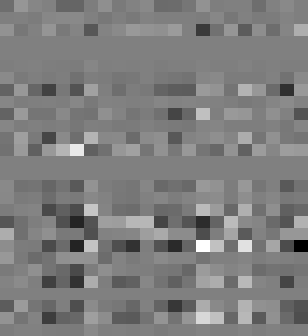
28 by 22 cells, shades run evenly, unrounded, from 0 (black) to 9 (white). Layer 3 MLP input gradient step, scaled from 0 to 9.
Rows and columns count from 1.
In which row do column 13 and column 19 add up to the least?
21
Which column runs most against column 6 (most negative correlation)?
18
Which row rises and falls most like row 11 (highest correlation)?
7
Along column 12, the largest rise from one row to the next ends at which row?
20
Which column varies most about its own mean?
15
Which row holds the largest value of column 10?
19
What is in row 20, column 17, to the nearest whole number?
6
